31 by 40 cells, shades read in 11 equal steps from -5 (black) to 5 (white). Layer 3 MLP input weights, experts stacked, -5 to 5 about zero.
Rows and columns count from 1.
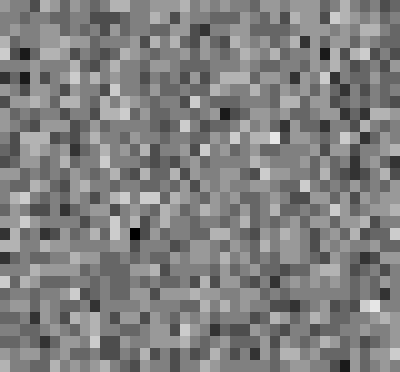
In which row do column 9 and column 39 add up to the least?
25
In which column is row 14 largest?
11
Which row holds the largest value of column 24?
12
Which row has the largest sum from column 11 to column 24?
17
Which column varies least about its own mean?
9
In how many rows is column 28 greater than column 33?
10
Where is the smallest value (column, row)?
14, 20
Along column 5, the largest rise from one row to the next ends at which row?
21
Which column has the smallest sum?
36
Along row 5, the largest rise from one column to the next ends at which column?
34
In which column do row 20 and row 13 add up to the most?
40
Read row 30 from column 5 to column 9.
-1 0 1 -1 -1
